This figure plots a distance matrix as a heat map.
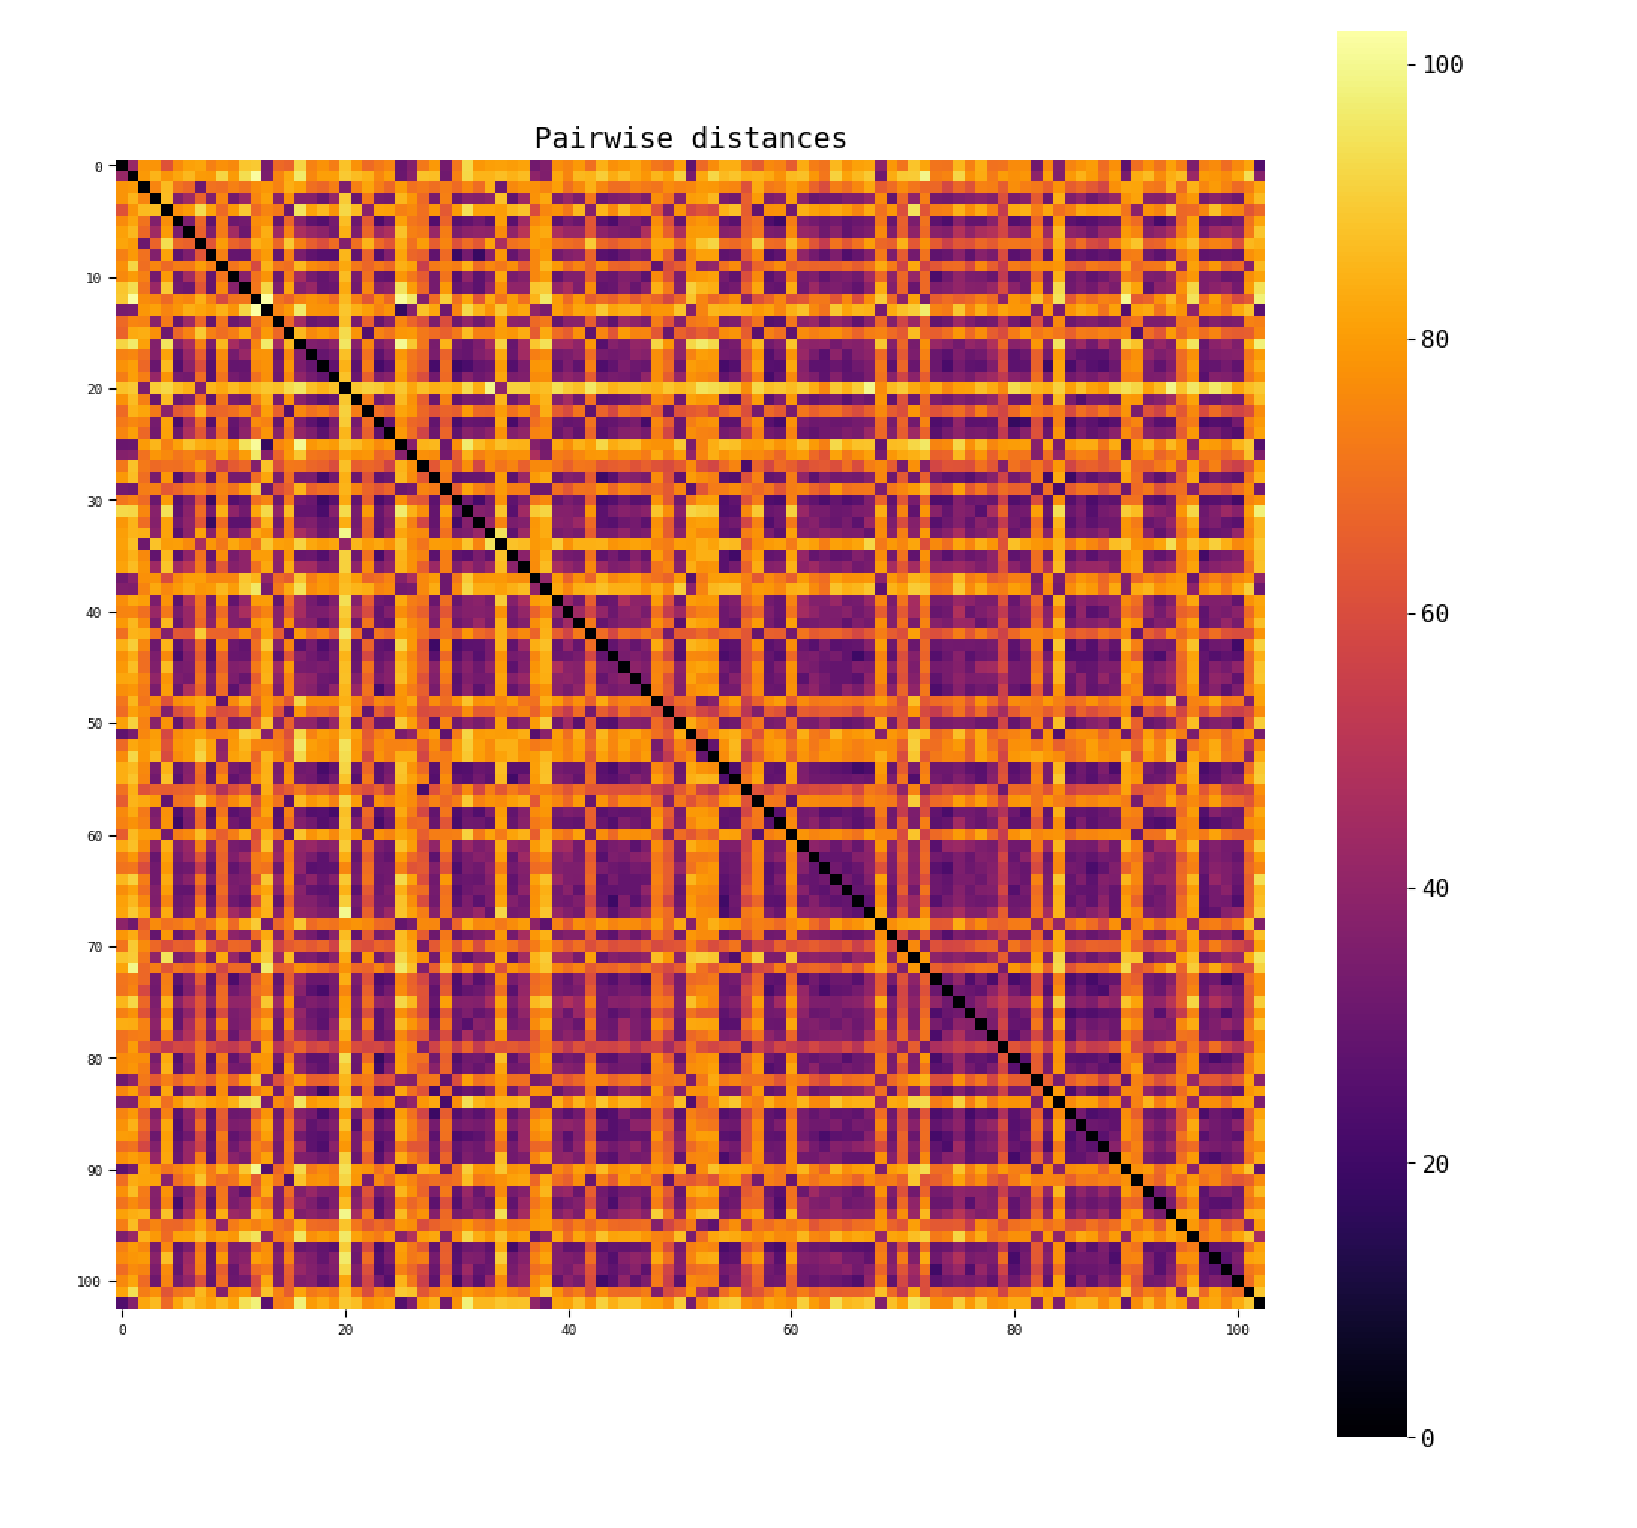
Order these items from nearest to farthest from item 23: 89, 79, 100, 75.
89, 100, 75, 79
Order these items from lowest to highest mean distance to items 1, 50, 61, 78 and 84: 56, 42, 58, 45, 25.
58, 45, 25, 56, 42
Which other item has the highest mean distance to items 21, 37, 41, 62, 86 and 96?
20
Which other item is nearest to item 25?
13
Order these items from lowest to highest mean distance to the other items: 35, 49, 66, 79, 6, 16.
66, 35, 6, 16, 79, 49
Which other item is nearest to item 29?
84
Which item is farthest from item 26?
12
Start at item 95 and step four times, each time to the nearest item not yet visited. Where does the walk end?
9
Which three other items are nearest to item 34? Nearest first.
2, 20, 7
